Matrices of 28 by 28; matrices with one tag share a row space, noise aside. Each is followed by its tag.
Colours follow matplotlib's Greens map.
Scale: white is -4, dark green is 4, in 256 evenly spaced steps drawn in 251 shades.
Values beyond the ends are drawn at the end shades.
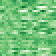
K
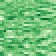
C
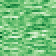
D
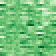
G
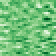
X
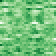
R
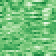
D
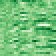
K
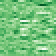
K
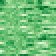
G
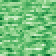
D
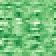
R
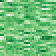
C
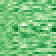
K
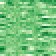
G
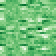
G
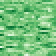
C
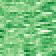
C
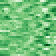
X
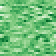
X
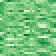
C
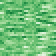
C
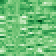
G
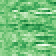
K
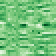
G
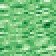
X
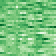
G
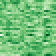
D
